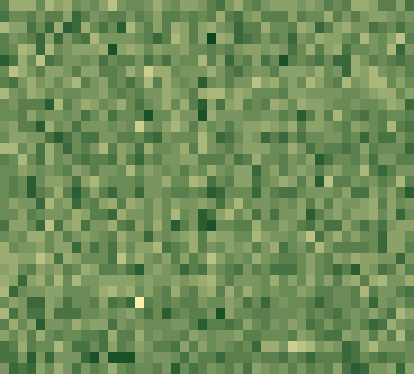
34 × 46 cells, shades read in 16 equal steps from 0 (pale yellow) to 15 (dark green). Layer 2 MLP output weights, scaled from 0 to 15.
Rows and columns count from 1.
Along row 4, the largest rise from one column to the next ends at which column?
24
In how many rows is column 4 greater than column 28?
16
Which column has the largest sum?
46
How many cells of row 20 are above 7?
31
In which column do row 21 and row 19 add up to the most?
5
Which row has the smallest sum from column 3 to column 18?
1
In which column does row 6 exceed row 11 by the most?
38
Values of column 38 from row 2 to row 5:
10 7 7 6
